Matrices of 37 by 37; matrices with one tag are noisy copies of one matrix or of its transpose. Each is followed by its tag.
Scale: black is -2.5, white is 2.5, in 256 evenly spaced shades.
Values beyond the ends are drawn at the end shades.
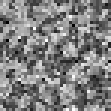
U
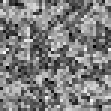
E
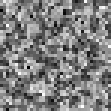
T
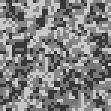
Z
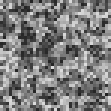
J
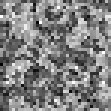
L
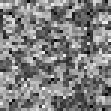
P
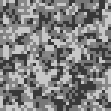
Z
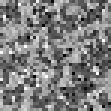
Z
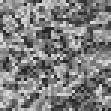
P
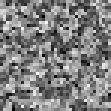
T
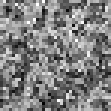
Z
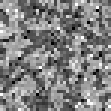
E
